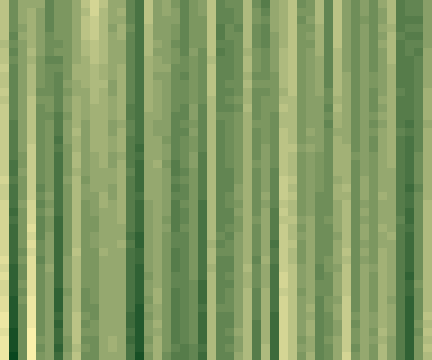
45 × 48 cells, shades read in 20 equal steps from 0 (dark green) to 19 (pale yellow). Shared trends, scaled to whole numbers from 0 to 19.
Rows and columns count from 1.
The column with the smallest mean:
16
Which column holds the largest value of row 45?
4
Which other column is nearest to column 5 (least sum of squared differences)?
40
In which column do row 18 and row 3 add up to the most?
1
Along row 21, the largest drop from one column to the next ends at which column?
2
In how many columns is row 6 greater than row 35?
20
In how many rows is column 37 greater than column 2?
33
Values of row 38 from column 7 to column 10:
3 10 13 8
